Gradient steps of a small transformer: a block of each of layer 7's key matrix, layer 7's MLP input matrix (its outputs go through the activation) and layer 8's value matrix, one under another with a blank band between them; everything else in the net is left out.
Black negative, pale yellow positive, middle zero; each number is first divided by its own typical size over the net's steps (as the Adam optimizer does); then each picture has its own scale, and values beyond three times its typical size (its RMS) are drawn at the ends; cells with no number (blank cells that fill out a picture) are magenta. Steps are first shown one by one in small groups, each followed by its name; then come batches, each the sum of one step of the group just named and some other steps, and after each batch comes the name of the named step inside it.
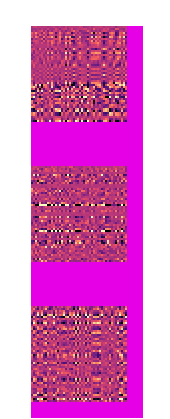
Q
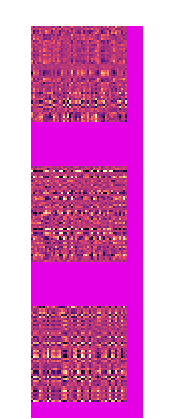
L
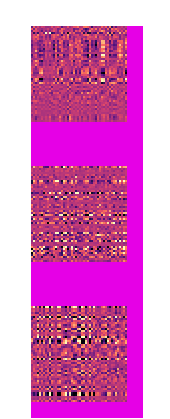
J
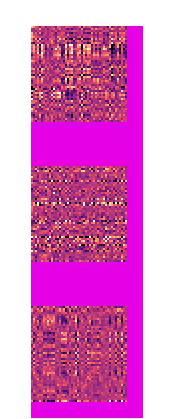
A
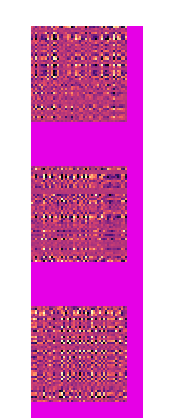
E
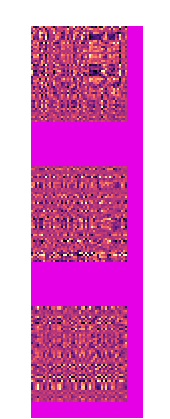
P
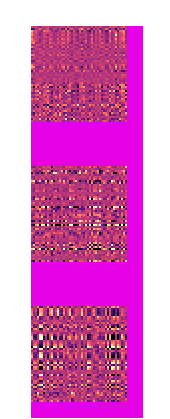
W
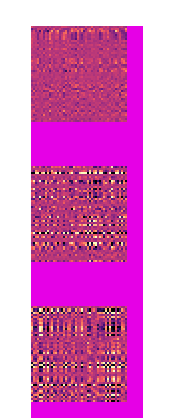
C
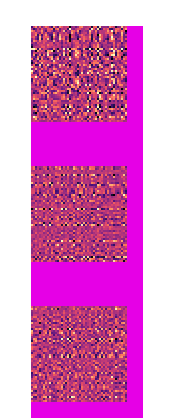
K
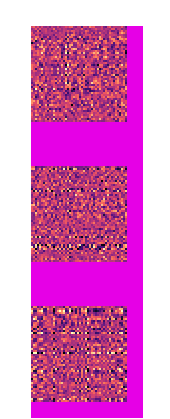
A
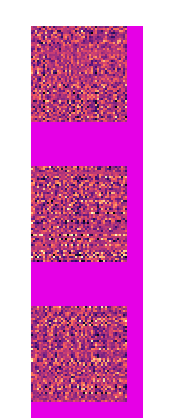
P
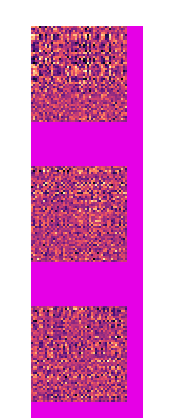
W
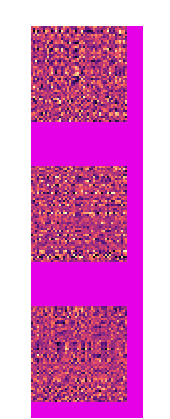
Q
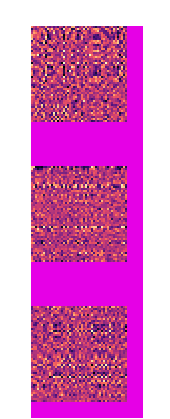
P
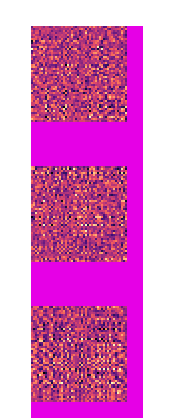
K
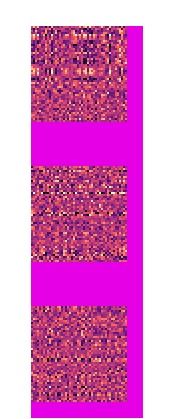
J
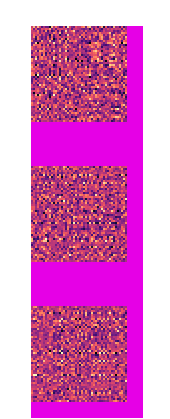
E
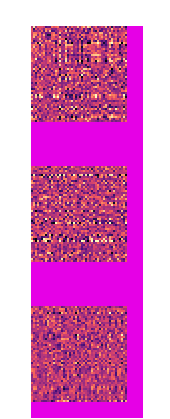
A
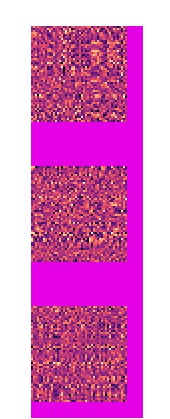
C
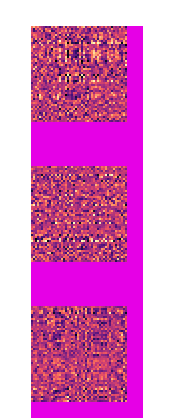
A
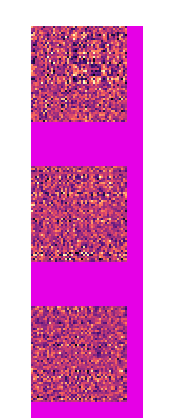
P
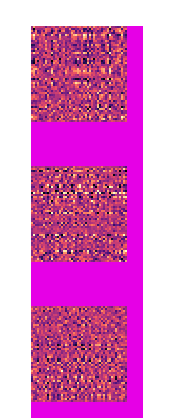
K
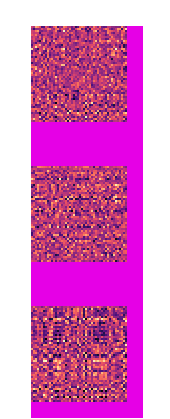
K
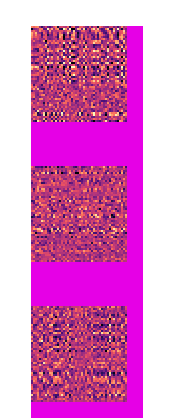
Q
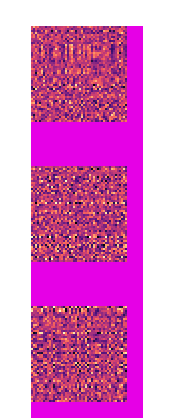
A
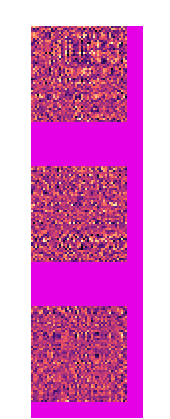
A
